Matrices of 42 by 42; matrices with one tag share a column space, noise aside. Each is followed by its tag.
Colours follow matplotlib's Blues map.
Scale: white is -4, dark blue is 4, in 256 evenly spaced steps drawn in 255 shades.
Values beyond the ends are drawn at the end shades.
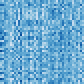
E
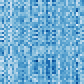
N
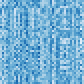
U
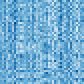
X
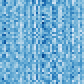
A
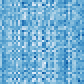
E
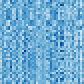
E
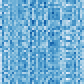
E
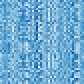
X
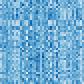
E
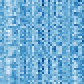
N
